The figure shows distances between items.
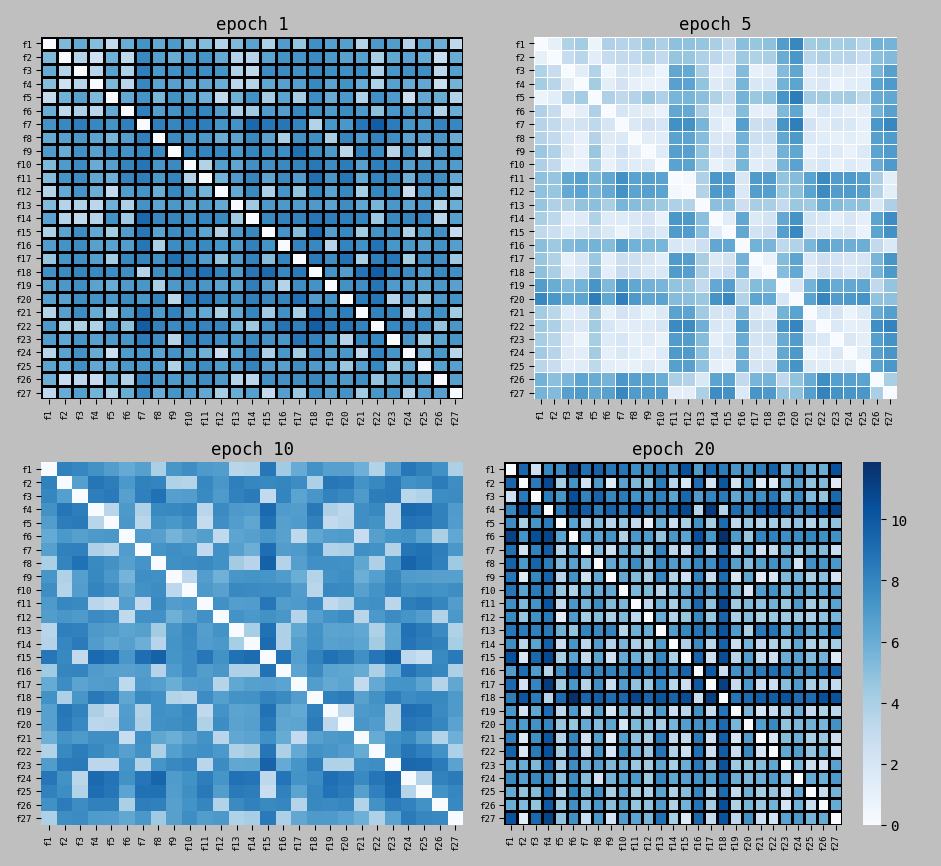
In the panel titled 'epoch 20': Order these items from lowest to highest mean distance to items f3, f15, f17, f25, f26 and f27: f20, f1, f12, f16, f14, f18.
f14, f12, f20, f1, f16, f18
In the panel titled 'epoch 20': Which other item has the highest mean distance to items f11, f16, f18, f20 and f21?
f6
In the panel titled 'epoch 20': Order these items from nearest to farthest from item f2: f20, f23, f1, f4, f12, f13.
f12, f23, f20, f13, f1, f4
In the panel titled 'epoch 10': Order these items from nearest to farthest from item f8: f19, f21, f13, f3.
f13, f21, f19, f3
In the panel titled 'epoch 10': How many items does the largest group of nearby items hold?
7
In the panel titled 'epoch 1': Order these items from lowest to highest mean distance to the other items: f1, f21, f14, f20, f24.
f1, f24, f21, f14, f20
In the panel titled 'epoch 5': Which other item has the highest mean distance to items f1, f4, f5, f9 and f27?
f20
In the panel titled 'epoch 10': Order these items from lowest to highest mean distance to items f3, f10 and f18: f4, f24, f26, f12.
f24, f12, f26, f4
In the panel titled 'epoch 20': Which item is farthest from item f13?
f18
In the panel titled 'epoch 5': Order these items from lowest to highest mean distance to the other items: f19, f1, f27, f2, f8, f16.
f8, f2, f1, f16, f19, f27
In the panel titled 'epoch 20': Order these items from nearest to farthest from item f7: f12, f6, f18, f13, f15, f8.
f15, f12, f8, f6, f13, f18
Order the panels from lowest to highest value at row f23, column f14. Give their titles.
epoch 5, epoch 20, epoch 10, epoch 1
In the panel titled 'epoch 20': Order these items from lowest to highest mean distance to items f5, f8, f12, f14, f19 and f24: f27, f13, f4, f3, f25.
f25, f27, f13, f3, f4
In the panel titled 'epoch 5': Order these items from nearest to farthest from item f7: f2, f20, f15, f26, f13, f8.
f15, f8, f2, f13, f26, f20
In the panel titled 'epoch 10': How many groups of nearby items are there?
5
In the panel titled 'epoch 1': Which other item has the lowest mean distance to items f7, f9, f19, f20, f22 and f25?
f23
